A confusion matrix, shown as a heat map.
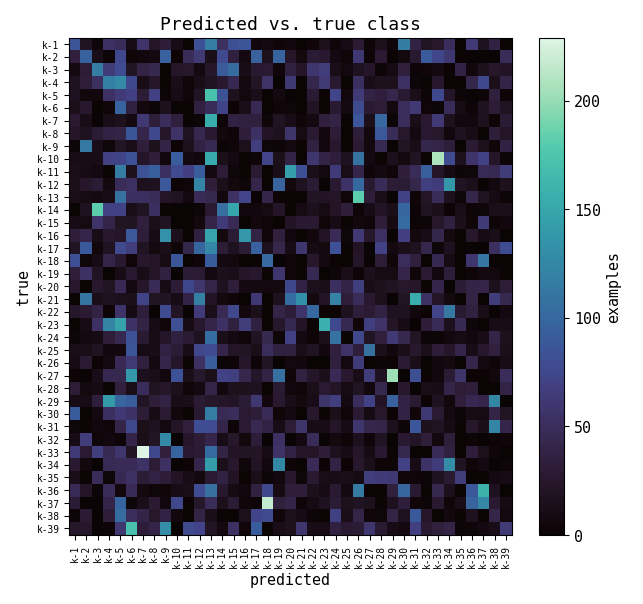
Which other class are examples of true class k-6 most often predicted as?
k-5
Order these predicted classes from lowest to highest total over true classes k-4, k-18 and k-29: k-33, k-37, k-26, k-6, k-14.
k-14, k-33, k-26, k-6, k-37
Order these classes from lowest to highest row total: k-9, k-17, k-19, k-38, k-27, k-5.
k-19, k-9, k-38, k-5, k-17, k-27
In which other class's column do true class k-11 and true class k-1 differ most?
k-20
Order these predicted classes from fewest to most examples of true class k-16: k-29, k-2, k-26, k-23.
k-29, k-23, k-2, k-26
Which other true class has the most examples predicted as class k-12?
k-21
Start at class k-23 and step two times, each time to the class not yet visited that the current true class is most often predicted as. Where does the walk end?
k-13
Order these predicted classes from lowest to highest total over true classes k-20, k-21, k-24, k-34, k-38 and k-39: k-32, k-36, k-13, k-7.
k-36, k-32, k-7, k-13
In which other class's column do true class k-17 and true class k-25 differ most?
k-27
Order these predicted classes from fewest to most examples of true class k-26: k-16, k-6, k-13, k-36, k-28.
k-28, k-16, k-36, k-6, k-13
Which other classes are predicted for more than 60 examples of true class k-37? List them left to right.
k-5, k-10, k-18, k-36
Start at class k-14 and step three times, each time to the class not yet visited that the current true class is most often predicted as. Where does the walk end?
k-30
